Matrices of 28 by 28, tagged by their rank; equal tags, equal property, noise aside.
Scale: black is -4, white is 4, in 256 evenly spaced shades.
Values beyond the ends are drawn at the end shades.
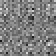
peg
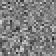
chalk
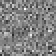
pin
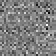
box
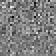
box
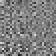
peg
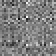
peg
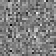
box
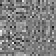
box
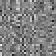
pin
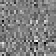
peg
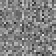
box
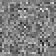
chalk
